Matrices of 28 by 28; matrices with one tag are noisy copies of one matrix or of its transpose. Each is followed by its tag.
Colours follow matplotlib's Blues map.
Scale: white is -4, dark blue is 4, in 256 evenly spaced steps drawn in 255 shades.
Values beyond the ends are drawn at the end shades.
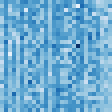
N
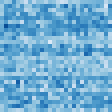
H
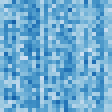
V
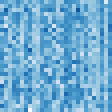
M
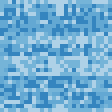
H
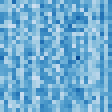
M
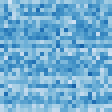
V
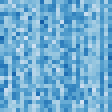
M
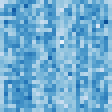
H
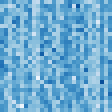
M
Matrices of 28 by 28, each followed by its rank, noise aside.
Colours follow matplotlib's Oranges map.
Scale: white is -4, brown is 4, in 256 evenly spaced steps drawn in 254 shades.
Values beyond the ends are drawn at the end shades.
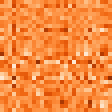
four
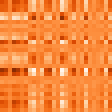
one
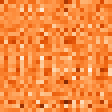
four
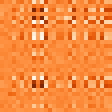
one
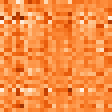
three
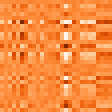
one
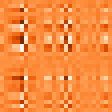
one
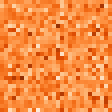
six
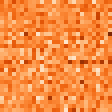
six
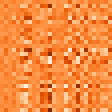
two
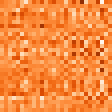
three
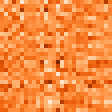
four
